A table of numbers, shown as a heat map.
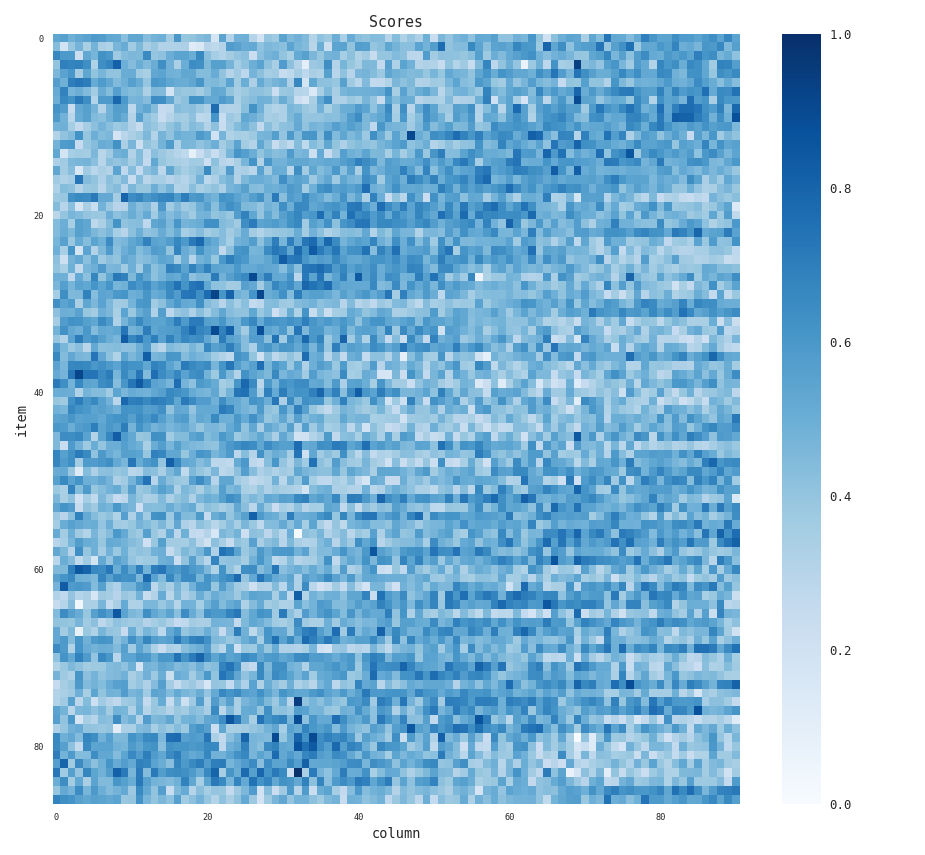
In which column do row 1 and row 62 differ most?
1
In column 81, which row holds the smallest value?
79
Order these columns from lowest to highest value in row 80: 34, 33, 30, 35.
30, 35, 33, 34
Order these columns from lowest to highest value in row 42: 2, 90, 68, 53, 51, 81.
68, 51, 90, 53, 81, 2
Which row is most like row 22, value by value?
55
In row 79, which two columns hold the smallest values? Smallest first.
69, 71
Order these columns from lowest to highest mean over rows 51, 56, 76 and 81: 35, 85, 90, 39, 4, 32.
32, 39, 4, 35, 85, 90
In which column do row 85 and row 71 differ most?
56
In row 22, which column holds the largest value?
85
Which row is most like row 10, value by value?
49
